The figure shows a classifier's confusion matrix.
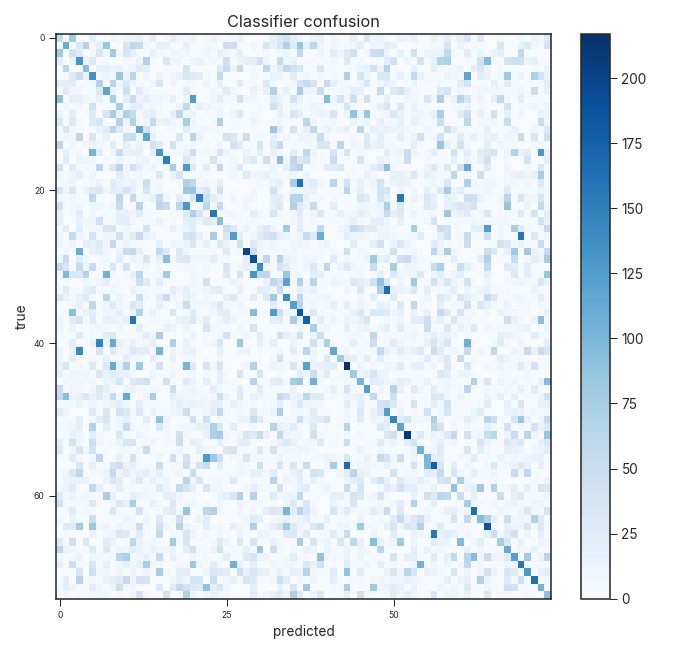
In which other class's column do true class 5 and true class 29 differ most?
61
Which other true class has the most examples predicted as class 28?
13
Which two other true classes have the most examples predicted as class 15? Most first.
41, 50
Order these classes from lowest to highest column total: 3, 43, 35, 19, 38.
38, 3, 35, 43, 19
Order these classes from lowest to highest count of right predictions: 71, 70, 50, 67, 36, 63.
63, 67, 70, 50, 71, 36
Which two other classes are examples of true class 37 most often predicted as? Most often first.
11, 72
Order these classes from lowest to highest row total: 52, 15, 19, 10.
19, 10, 15, 52
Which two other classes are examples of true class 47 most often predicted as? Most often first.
10, 1
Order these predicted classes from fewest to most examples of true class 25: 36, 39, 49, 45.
49, 36, 45, 39
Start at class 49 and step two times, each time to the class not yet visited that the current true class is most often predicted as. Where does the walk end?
48
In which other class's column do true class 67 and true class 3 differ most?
64
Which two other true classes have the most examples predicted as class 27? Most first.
40, 60
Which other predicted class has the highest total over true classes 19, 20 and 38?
36
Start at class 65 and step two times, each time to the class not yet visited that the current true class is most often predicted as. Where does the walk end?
43
